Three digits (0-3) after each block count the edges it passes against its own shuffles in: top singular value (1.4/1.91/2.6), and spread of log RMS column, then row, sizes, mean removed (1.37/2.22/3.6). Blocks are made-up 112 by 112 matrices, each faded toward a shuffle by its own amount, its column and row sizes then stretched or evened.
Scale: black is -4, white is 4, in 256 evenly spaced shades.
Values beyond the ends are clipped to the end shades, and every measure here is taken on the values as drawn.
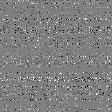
1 1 3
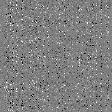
0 2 1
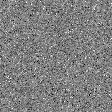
1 0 0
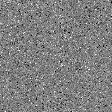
0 1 0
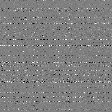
1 1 3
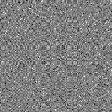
3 0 0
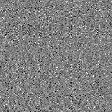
2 1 1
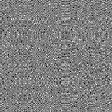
3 0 1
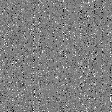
1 2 0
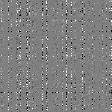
2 3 2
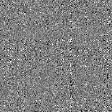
0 2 2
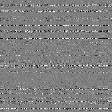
3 0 3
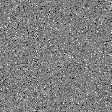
1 1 0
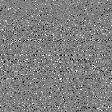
2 0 2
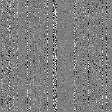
1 3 1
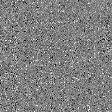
1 2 1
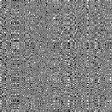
3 2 1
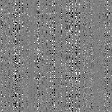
2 3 1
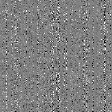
2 3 1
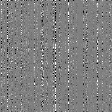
2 3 1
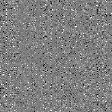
2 2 1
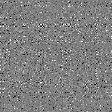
2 1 2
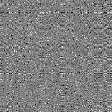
3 1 1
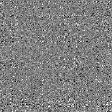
0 2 2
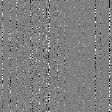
2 3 0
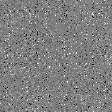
1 2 1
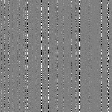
3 3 0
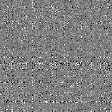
2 2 2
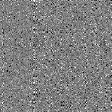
2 2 1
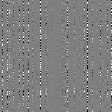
3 3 1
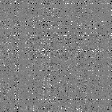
2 2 2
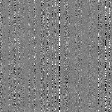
2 3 0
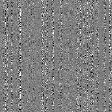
2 3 0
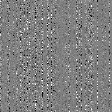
0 3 0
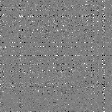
1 2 2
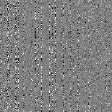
2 3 0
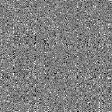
2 2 1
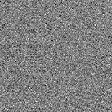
2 1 0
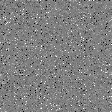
0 1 1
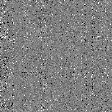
0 2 1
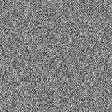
2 0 0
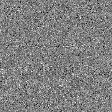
1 0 1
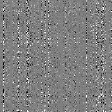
2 3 1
